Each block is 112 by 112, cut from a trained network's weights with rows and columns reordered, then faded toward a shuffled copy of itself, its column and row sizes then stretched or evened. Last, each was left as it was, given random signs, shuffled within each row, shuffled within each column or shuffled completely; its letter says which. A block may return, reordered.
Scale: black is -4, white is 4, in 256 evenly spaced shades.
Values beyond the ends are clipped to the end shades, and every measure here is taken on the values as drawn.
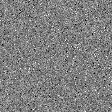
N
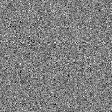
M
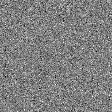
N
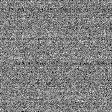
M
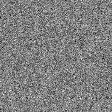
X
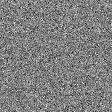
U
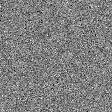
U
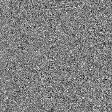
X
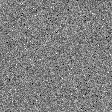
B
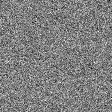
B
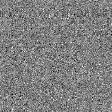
M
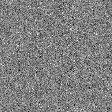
N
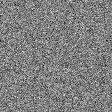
B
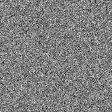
X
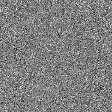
N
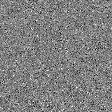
U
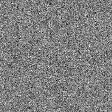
N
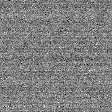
M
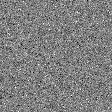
B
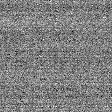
M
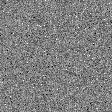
B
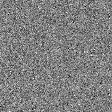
N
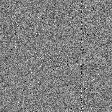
X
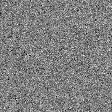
U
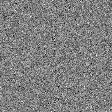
N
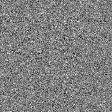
X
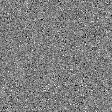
X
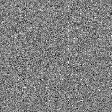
M
